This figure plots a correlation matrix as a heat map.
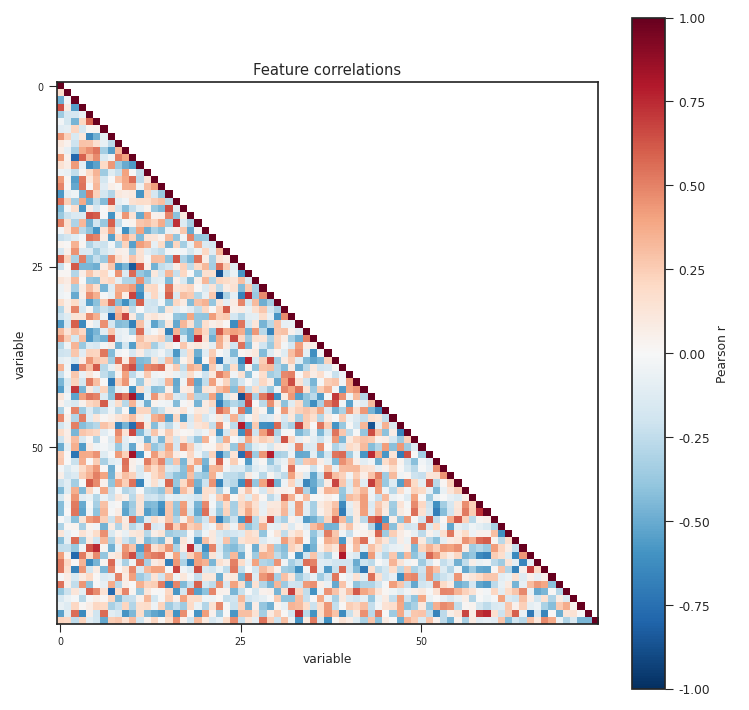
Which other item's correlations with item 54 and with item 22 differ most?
44
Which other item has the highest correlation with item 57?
31
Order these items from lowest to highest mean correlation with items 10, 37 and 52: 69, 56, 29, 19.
56, 19, 29, 69
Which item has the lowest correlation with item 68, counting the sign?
47
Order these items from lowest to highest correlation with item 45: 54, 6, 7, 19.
54, 6, 7, 19
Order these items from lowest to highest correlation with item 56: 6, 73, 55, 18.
18, 55, 6, 73
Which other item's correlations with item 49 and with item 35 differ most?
19
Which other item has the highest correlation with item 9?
32
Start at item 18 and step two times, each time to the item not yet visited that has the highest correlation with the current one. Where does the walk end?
5
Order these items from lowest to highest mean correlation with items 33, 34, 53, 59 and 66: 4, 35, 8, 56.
4, 8, 35, 56
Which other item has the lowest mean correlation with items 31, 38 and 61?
69
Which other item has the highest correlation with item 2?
42
